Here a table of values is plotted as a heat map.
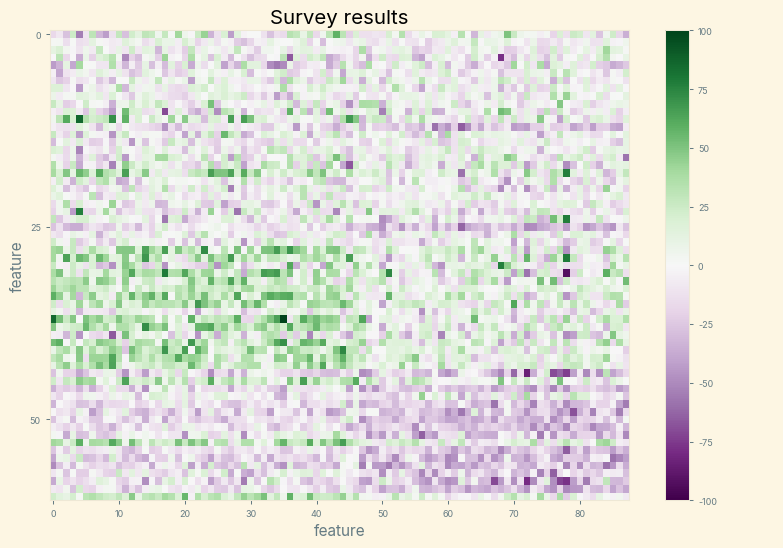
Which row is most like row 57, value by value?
52
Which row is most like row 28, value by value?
34
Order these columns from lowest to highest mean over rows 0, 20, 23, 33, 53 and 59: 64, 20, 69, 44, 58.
64, 58, 69, 20, 44
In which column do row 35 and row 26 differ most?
7
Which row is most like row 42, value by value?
53
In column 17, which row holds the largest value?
31
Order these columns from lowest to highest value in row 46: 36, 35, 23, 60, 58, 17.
35, 60, 23, 58, 36, 17
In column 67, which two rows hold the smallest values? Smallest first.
58, 48
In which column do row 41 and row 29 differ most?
78
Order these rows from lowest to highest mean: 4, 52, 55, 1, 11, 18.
55, 52, 4, 1, 11, 18
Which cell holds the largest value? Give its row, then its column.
37, 35
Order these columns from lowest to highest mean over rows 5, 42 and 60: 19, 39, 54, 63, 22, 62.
62, 63, 54, 19, 22, 39
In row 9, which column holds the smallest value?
45
